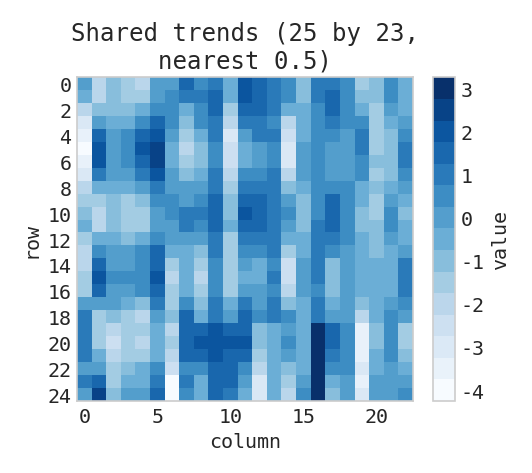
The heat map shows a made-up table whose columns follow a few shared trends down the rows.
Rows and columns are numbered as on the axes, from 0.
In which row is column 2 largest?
15
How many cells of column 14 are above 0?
5
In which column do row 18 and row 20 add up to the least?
19
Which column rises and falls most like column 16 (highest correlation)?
10
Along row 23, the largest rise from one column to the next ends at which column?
7
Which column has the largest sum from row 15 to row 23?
16
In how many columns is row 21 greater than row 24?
12
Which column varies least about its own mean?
18
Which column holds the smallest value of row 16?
14
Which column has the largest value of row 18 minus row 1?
0
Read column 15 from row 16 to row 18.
0 -0.5 -0.5
